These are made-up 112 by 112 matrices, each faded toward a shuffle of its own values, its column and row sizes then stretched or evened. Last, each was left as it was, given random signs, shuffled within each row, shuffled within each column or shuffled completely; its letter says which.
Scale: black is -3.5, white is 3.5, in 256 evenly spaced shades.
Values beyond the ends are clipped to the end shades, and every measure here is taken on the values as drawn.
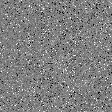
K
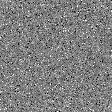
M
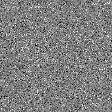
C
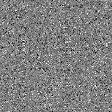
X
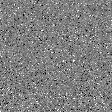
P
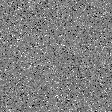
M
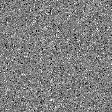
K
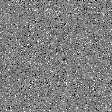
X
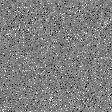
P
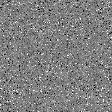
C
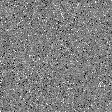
M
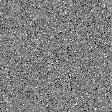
K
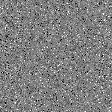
K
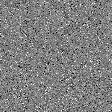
K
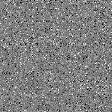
X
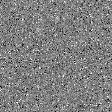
X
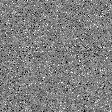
P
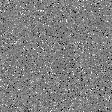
P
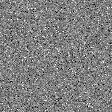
P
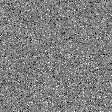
P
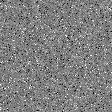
M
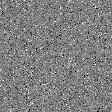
K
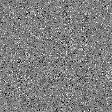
C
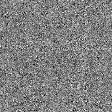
C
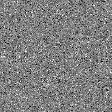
X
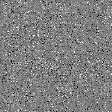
X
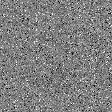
K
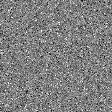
K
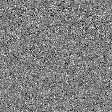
P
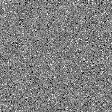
X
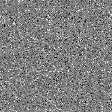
X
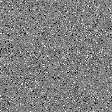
X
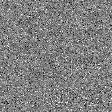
C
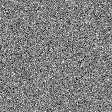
M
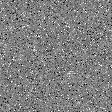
M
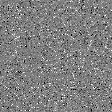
X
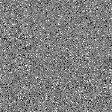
X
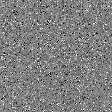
X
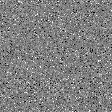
P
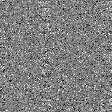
X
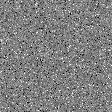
M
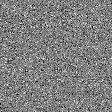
P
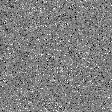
P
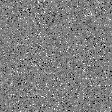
C
